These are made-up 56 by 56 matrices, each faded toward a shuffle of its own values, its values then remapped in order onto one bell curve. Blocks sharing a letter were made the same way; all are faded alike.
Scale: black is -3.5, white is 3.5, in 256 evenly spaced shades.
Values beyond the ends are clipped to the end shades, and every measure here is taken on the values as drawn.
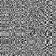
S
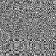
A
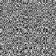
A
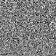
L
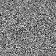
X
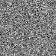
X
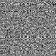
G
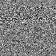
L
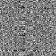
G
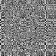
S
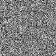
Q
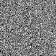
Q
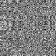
G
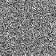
Q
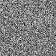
Q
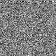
X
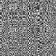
S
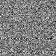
L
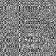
S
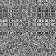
A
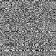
G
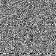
L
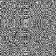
S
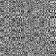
A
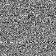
L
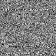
L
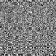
G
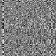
S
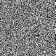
Q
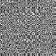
S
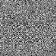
G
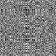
S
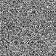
X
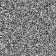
Q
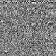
G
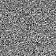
X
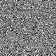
X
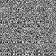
G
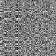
S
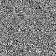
X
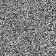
Q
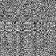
G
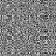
A
